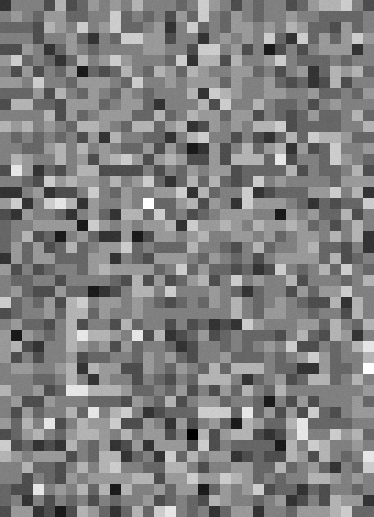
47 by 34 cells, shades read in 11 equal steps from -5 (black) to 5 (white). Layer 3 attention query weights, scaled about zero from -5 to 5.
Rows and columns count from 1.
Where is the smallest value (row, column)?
40, 18
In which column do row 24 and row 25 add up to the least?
24
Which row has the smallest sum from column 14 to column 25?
31
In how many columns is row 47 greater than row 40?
10
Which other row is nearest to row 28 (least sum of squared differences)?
29
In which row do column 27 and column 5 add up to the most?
39
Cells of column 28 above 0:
17
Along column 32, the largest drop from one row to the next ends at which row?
28
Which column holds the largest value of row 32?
34
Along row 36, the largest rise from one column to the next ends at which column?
7
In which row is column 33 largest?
4
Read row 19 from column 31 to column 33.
-2 -1 -1
